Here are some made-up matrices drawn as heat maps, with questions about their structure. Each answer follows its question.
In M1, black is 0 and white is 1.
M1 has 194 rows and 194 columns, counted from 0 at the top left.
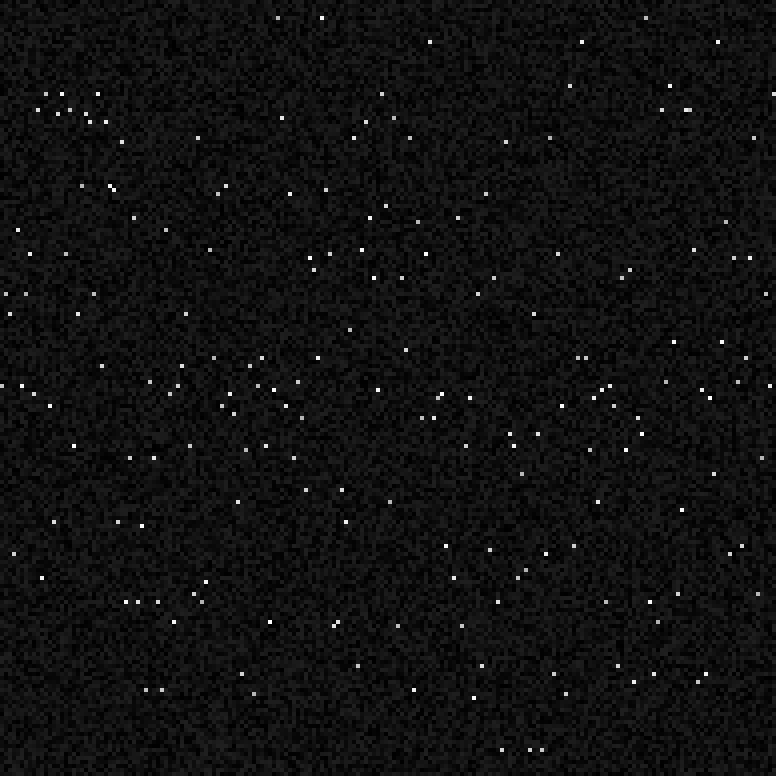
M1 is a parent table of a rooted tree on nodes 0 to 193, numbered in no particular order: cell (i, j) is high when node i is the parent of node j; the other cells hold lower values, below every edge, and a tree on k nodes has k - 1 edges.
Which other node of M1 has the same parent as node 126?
30
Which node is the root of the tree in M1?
112
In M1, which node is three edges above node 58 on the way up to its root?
27
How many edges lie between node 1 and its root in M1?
8
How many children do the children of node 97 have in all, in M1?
7
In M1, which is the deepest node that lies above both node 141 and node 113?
144
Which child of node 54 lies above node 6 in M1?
114
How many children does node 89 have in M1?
6
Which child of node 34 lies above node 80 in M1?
137
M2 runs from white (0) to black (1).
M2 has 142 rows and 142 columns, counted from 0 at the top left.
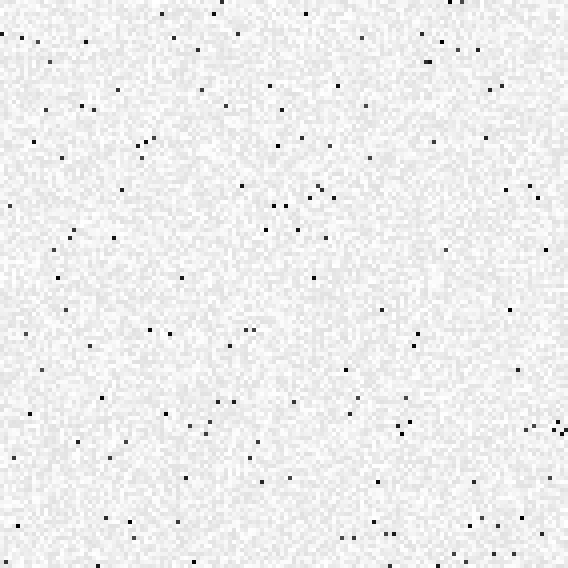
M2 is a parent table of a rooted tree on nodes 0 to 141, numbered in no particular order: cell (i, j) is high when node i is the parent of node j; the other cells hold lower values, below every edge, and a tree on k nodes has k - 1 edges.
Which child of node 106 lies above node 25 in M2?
99
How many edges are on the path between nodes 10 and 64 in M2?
2
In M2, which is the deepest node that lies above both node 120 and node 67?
92
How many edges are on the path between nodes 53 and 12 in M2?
3
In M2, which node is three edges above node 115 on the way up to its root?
35
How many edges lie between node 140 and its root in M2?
3
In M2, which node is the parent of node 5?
9
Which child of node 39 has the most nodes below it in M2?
15
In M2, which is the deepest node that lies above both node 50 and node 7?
86
